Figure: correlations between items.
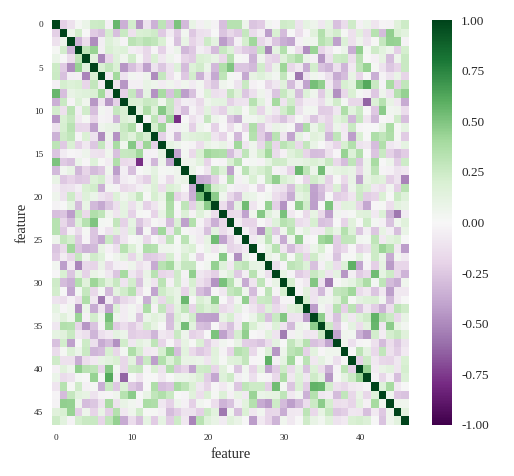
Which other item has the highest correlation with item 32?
17
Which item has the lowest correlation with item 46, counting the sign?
18
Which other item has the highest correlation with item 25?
21
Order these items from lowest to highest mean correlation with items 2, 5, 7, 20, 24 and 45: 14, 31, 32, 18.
31, 18, 32, 14
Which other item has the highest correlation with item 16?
0
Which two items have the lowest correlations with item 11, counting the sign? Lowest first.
16, 0
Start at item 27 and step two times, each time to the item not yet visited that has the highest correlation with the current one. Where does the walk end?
30
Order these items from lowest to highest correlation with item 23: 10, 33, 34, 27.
33, 27, 10, 34
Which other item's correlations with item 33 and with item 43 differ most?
34
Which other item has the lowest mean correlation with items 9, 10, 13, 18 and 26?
46
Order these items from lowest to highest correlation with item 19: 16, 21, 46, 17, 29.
29, 17, 16, 21, 46
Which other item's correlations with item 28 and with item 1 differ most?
44
